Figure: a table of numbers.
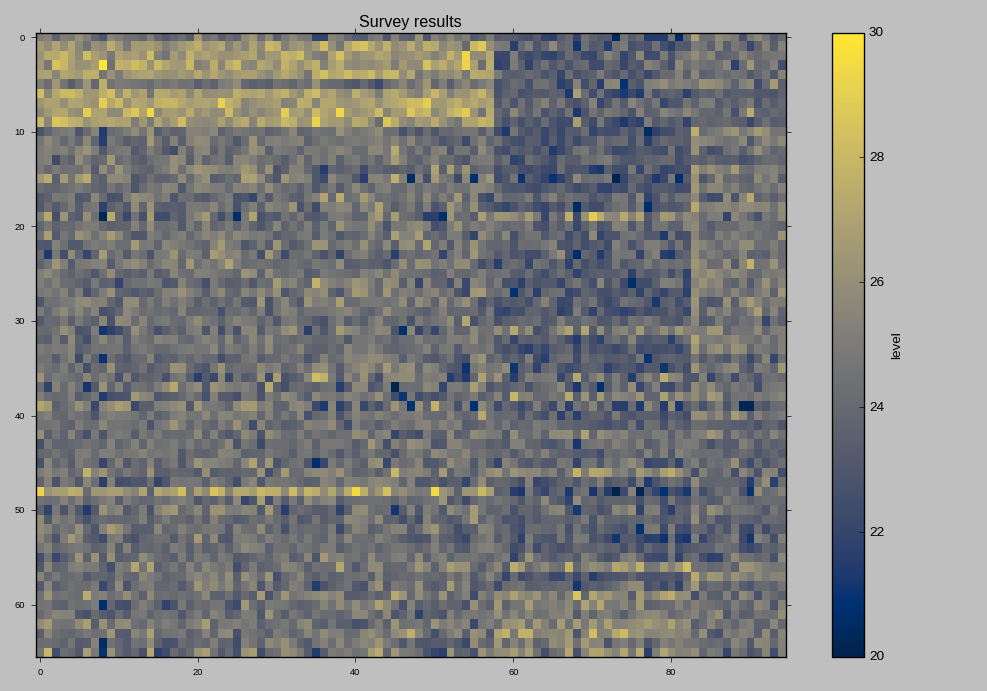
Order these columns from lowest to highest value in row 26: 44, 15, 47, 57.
57, 15, 47, 44
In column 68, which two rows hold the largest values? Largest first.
59, 46
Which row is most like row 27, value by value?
35
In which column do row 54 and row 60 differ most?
76
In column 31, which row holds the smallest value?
50
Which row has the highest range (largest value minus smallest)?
48
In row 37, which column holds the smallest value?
45
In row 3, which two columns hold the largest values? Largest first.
8, 54
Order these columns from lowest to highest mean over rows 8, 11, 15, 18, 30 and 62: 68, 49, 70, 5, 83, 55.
68, 55, 70, 49, 5, 83
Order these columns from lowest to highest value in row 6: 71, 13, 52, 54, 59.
59, 71, 52, 54, 13
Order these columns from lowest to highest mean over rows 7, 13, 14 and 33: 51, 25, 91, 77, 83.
77, 91, 51, 83, 25
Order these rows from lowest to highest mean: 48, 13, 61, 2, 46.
13, 61, 46, 48, 2
